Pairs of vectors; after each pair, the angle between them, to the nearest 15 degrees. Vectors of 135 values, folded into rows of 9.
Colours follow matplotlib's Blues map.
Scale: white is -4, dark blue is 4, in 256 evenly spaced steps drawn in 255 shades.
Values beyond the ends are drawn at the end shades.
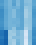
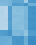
90 degrees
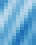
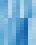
60 degrees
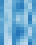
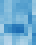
60 degrees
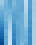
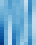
15 degrees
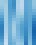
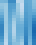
15 degrees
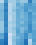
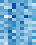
120 degrees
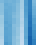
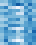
60 degrees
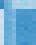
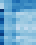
150 degrees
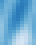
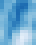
15 degrees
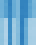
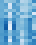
135 degrees
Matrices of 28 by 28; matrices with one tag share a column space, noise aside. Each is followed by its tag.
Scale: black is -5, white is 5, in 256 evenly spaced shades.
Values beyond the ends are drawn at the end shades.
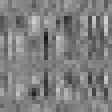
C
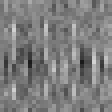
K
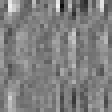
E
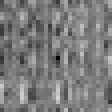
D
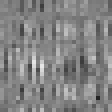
K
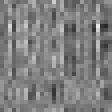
D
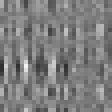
K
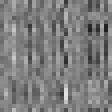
D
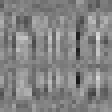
C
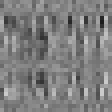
C
